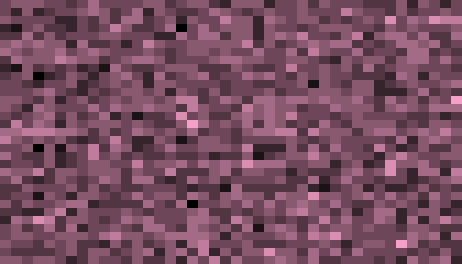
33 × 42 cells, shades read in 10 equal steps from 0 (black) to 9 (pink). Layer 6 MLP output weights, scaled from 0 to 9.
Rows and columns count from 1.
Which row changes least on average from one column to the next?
8
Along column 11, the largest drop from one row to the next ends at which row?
15
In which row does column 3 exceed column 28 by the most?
17
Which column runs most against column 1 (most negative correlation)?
22
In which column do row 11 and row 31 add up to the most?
37
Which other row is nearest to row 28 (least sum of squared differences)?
16
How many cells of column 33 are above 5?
5
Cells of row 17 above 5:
18
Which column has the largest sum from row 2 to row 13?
38
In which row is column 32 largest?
2
